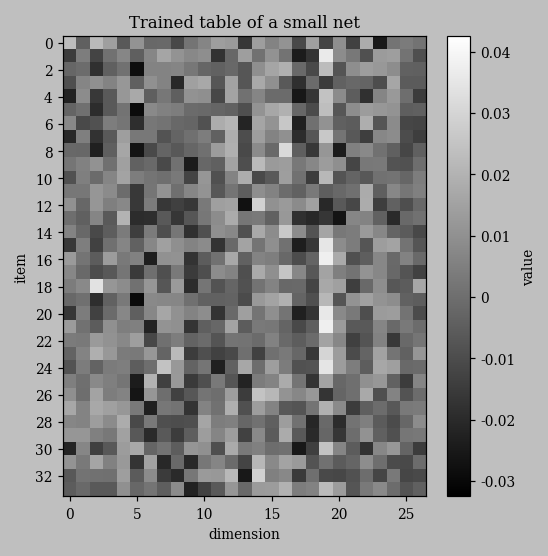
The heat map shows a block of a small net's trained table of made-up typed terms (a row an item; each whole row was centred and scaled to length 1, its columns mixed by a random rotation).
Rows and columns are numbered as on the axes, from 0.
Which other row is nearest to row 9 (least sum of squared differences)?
33
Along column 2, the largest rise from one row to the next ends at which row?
18
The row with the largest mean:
24
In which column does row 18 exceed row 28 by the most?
20
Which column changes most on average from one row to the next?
19
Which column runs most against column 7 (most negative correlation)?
11
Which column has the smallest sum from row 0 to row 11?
17
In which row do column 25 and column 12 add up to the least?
25
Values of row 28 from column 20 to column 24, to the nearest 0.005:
-0.02 0 0.005 -0.005 -0.01
